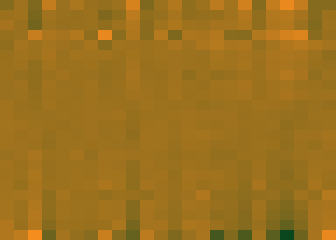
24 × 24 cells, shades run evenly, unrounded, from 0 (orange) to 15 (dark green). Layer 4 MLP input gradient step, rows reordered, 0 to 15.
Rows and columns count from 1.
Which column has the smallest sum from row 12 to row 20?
3
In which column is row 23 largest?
21
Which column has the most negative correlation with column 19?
13
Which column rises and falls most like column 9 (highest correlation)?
7
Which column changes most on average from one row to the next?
8
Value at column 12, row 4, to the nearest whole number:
4
